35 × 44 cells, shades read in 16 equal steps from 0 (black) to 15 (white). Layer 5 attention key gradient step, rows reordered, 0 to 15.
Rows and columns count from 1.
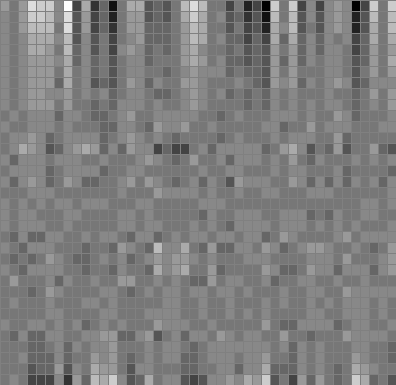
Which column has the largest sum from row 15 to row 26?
18
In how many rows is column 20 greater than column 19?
12
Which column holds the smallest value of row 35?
8
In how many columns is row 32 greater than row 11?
15
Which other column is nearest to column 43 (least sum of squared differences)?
39
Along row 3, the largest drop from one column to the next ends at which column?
9
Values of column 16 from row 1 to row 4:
10 9 9 9
